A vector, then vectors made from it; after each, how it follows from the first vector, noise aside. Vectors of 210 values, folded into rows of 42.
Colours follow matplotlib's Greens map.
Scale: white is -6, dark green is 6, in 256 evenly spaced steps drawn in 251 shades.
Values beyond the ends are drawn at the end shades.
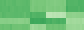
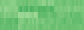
reversed, shrunk.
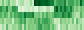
wrapped around, negated, scaled up.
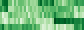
wrapped around, negated, scaled up.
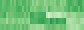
copied.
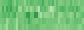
reversed, negated, partly zeroed.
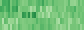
reversed, negated, partly zeroed.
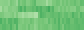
reversed, shrunk.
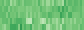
wrapped around, partly zeroed.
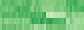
copied.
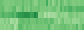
reversed, negated, partly zeroed.
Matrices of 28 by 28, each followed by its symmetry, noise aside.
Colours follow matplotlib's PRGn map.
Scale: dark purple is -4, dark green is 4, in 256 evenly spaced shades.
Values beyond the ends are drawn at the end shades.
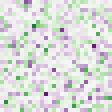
symmetric.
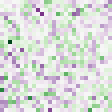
no symmetry.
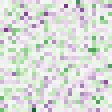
same after a half turn.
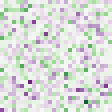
same after a half turn.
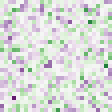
symmetric.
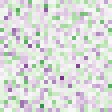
no symmetry.
